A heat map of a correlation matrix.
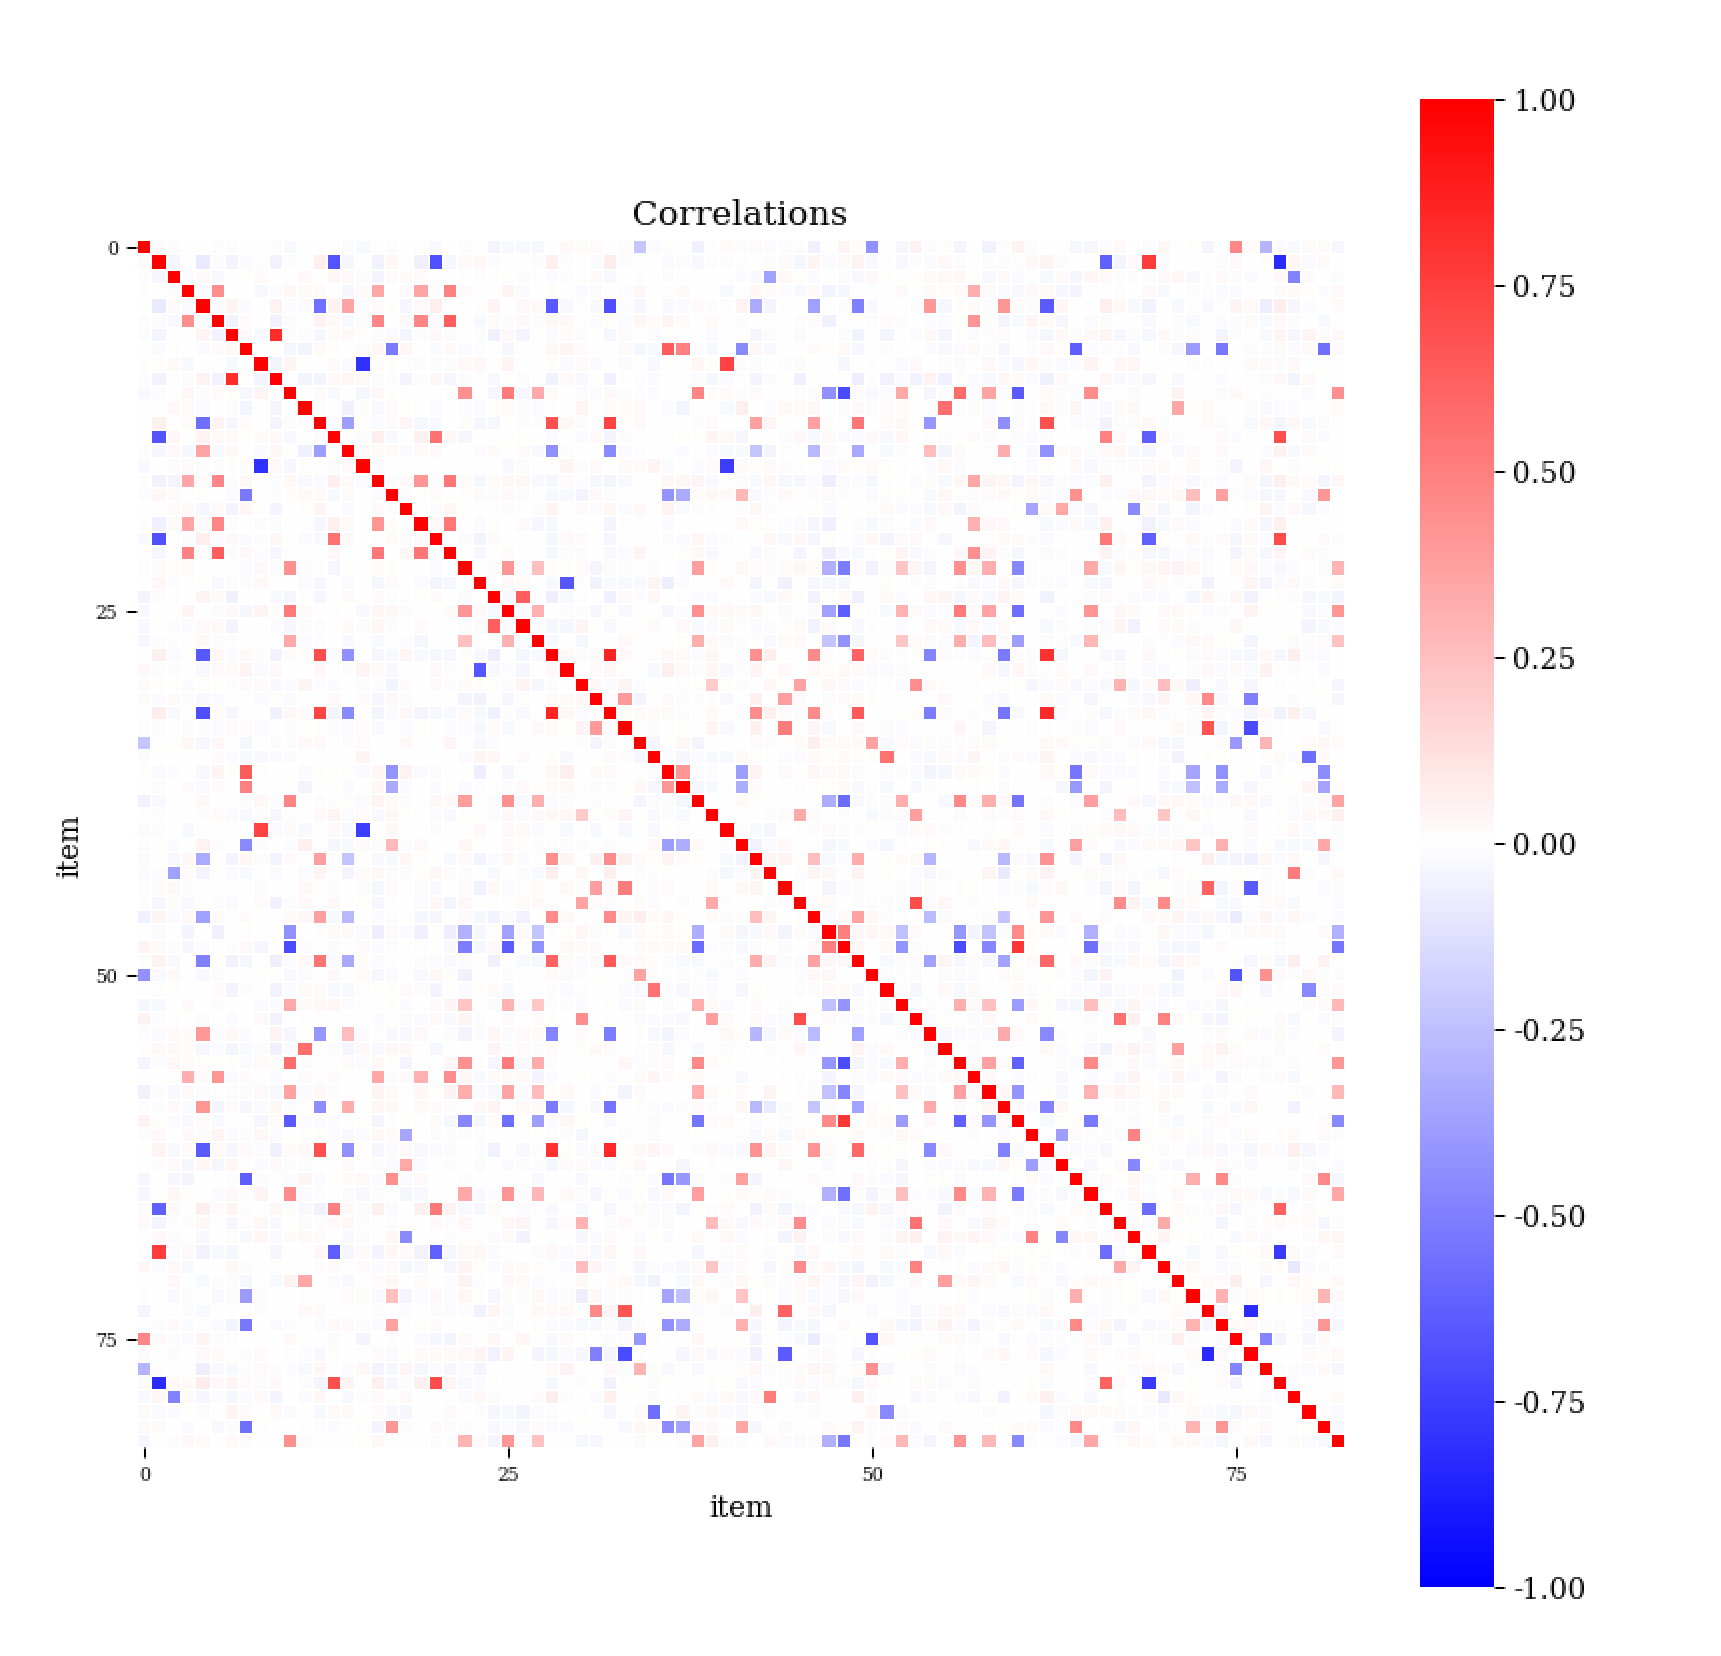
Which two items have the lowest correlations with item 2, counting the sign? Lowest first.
79, 43
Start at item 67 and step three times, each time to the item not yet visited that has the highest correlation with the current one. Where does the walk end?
70
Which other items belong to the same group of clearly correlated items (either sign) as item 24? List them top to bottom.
26
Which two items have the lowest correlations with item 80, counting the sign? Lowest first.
35, 51
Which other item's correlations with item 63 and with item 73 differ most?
76
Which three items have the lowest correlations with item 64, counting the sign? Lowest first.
7, 36, 37
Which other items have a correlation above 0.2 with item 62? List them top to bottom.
12, 28, 32, 42, 46, 49
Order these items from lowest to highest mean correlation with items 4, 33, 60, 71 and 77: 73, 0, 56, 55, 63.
56, 0, 63, 55, 73
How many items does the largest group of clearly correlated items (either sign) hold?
13
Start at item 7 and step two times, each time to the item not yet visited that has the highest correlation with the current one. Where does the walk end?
37
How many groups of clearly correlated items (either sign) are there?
16
